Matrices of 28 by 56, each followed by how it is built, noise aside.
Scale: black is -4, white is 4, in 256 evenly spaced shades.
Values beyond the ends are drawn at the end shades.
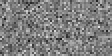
noise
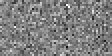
uneven columns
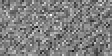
Hankel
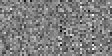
uneven columns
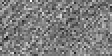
Hankel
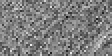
Hankel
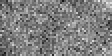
smooth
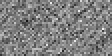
Hankel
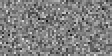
noise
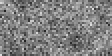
smooth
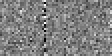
uneven columns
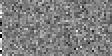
uneven columns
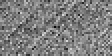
Hankel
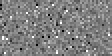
sparse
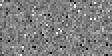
sparse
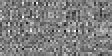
low rank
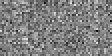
low rank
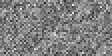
Hankel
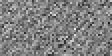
Hankel
